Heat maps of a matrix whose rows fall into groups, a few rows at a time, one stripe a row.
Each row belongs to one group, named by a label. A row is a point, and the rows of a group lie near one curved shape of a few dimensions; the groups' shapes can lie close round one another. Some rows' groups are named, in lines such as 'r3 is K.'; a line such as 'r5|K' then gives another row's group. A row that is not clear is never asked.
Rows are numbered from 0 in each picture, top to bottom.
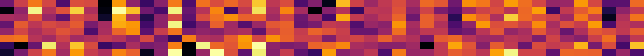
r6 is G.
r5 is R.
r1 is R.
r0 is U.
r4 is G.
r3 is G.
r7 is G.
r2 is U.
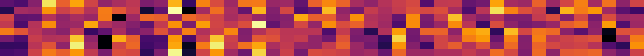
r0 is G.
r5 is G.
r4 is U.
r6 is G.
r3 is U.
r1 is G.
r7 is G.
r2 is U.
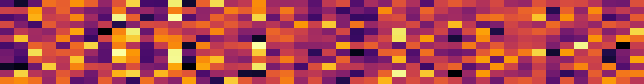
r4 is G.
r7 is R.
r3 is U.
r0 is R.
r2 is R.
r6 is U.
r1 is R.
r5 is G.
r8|G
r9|G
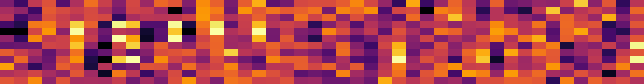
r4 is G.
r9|U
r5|R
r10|U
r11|R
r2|U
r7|U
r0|U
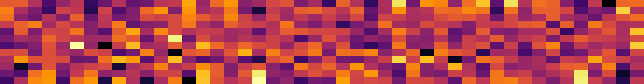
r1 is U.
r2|U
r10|U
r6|G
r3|R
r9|U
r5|G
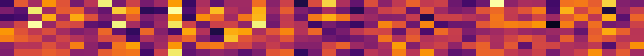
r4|R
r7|G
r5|R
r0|G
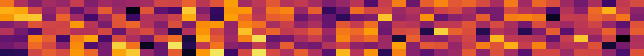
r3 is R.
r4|R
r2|R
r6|G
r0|U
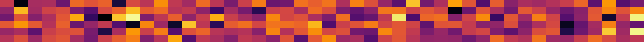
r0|U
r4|G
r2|G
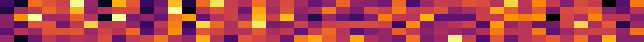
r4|G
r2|R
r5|U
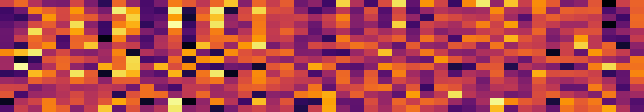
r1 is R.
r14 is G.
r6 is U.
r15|G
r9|G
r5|U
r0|U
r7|R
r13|U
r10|R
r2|R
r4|R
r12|R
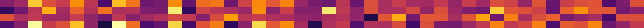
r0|R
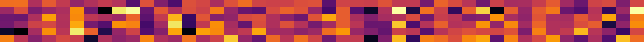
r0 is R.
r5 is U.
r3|G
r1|G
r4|G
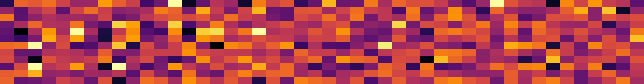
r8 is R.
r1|U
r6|R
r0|G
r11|U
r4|G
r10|R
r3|G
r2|U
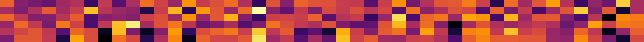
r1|U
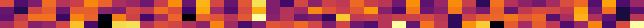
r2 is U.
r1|U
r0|U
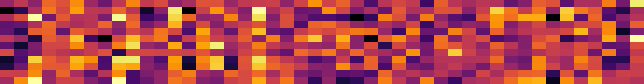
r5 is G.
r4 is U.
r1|G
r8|R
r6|R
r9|R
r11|R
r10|R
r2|R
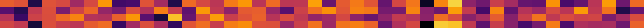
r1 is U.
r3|R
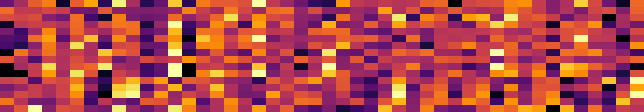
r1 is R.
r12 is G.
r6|G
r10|G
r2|U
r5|U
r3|G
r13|G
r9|G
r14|U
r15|R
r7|G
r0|U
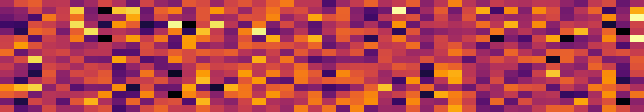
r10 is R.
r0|R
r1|G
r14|U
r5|G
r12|R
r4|U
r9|R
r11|U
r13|R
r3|G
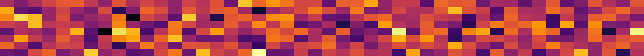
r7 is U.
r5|G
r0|R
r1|U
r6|U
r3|R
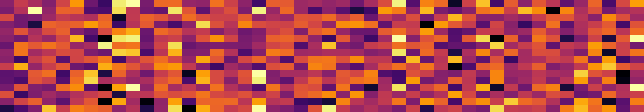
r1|R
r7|G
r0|G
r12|G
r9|G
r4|G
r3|R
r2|U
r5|G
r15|G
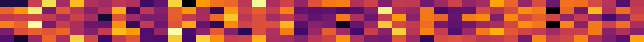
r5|G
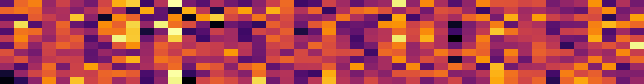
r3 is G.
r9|U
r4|G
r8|G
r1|R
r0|G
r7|U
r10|G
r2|G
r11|G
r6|G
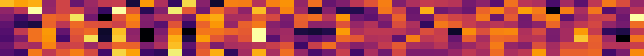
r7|R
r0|R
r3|R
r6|G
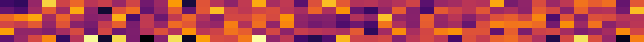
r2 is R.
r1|G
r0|G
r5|U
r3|R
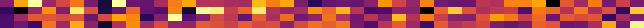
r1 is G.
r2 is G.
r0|R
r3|G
